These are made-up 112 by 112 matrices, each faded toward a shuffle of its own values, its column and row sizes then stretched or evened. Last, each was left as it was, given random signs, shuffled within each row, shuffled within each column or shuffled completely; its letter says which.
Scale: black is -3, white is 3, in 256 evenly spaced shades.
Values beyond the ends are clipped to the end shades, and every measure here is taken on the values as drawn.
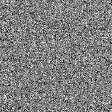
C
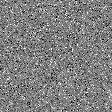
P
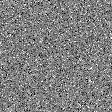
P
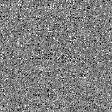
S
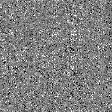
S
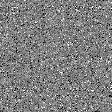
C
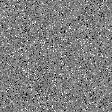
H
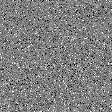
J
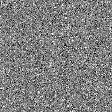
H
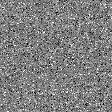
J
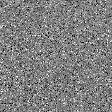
J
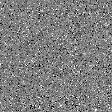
C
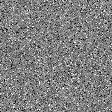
P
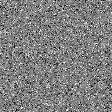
J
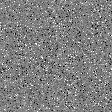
P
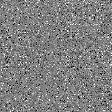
S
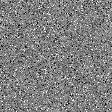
J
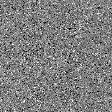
C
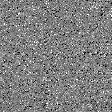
S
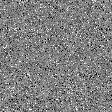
J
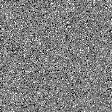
C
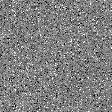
H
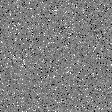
P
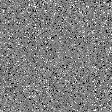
C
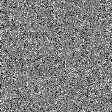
H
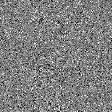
C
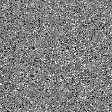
S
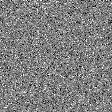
J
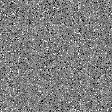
C
